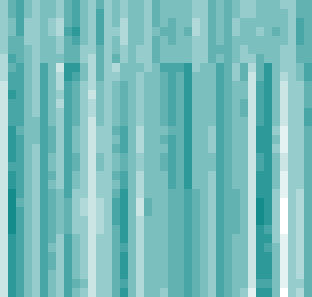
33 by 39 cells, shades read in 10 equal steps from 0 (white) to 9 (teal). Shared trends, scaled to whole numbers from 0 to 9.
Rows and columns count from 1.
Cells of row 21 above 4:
26
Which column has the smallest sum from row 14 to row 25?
36
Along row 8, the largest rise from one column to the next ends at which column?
9
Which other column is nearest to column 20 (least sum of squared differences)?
17
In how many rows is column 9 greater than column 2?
4
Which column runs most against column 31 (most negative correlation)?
20
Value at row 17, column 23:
6
